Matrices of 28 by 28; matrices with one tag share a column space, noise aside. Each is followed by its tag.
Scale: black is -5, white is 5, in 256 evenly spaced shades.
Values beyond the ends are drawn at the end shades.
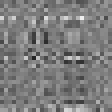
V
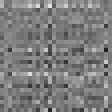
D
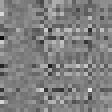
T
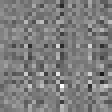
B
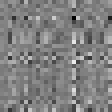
V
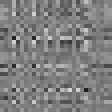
T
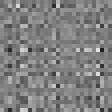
D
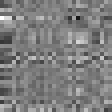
V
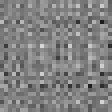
B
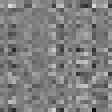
D
